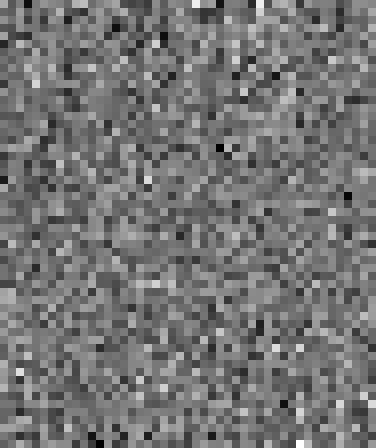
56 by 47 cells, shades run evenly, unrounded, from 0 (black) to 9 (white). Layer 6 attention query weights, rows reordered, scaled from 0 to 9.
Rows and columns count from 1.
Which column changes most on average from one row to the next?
38
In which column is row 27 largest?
42
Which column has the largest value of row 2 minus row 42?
33
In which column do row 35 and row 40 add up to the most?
46
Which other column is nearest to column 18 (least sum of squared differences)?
6
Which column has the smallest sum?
27
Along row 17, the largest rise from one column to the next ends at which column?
15
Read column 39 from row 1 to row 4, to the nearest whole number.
5 3 4 5
